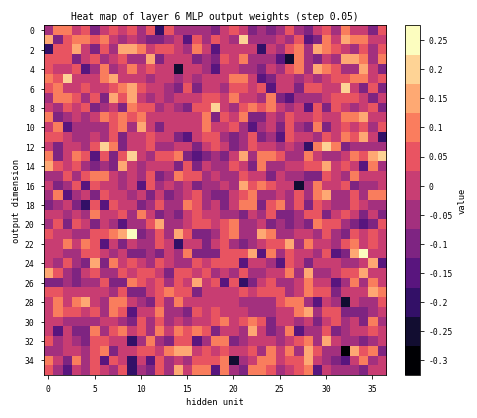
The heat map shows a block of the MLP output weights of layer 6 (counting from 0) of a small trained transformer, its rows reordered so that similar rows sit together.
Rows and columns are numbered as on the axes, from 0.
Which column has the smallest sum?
25
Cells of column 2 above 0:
11
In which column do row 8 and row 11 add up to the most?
18
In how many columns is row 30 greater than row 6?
11
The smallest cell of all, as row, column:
33, 32
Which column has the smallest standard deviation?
13
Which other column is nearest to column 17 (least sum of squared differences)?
10
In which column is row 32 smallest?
9
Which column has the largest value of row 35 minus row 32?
16
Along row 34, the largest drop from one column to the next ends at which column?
20
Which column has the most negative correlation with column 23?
34
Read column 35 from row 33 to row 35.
0.1 -0.05 0
